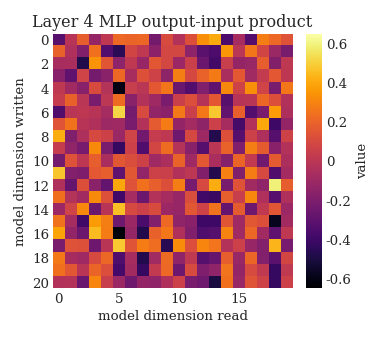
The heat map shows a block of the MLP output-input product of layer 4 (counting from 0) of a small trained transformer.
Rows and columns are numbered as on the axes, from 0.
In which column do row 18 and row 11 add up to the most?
0
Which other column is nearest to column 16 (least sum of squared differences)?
14
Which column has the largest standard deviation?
5
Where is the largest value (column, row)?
18, 12
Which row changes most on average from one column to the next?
16
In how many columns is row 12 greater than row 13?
12
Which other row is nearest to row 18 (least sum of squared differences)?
19
